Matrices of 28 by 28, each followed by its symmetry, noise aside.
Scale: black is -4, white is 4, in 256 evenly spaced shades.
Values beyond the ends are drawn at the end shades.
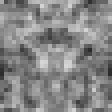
mirrored left to right.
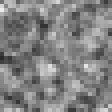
no symmetry.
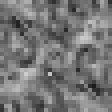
same after a half turn.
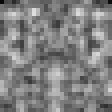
mirrored left to right.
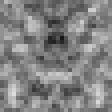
mirrored left to right.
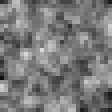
no symmetry.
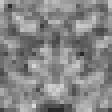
mirrored left to right.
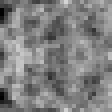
mirrored top to bottom.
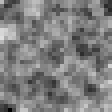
symmetric.
